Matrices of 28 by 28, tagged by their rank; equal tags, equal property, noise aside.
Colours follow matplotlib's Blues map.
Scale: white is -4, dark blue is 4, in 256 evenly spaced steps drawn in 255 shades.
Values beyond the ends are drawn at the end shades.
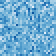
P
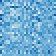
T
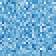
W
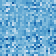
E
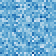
T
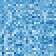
T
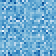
T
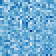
T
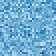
W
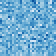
T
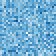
P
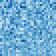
E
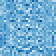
T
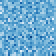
E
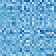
T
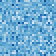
T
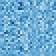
E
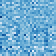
T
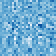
T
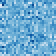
E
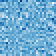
E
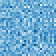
T
